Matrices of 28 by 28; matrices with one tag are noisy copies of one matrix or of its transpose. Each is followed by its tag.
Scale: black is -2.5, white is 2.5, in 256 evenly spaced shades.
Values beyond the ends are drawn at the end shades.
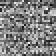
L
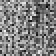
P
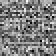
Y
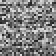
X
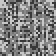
Y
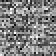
L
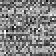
L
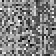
P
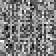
Y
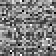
X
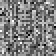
Y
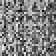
X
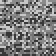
X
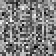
Y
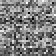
X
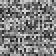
Y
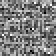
Y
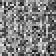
X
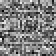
Y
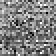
P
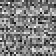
L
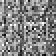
X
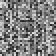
Y
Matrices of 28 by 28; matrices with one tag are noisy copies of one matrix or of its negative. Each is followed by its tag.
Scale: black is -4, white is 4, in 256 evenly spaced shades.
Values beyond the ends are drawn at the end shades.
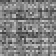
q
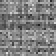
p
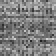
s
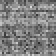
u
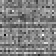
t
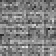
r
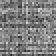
t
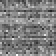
u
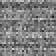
q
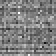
t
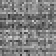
p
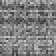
u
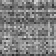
u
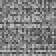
t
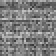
q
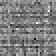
r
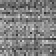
s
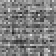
r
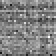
u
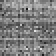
s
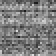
u
